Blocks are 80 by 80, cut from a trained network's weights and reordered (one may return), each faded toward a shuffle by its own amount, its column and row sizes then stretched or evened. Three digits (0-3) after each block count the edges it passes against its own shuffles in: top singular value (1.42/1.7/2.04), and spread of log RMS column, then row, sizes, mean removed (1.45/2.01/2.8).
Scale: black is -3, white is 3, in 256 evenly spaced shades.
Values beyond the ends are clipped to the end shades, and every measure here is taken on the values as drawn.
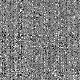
1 1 1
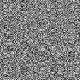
3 1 0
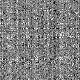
2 1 2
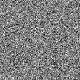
2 0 1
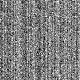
3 0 0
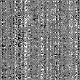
3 3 2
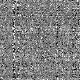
1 2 0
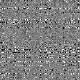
2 2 3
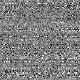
1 1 3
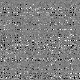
0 2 3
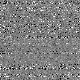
0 0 3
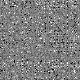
0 2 1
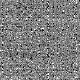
1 2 0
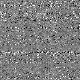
0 0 3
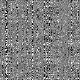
1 3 0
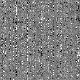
0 3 1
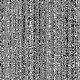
3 3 1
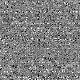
0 0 2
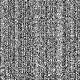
3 0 0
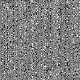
0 3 0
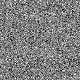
0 0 1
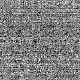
2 0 1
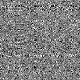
2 1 2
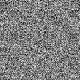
2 0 1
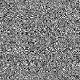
2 0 2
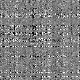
2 2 3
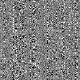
1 3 1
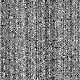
3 0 1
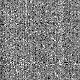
1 0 1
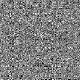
2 1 2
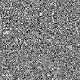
2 1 2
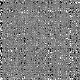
1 3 2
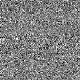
1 1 2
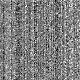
3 2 0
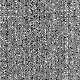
1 2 0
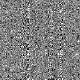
2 3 1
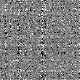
1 3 1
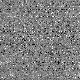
0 0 2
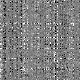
3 3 2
